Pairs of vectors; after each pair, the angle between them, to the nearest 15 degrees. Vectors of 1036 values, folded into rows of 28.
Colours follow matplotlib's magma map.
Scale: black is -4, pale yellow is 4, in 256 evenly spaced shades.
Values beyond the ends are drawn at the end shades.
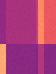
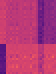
165 degrees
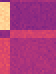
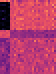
165 degrees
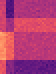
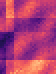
150 degrees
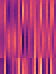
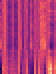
75 degrees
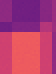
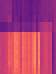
15 degrees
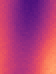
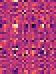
90 degrees
